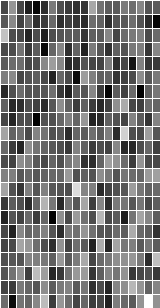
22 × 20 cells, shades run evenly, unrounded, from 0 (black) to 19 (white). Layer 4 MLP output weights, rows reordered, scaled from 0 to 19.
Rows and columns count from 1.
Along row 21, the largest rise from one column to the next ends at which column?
15
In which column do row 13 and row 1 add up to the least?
5
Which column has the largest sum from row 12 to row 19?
10
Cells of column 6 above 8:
9
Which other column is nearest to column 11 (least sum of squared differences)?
6
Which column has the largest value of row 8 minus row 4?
16
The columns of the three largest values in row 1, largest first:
12, 2, 18
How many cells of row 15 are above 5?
15
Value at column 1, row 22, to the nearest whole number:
8
